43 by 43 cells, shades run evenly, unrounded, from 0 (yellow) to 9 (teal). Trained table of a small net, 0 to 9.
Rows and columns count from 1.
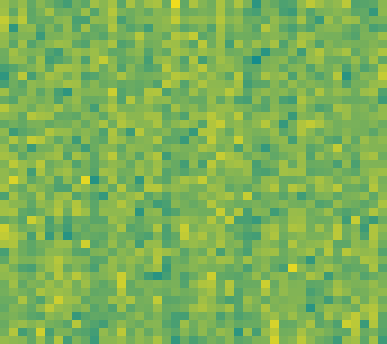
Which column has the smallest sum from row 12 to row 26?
24
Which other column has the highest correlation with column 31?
40
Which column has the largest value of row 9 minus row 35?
14
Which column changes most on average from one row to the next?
10
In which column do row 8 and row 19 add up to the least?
12
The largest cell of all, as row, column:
8, 29
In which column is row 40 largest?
9
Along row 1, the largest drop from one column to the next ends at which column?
20
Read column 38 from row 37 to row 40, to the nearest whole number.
3 5 4 5
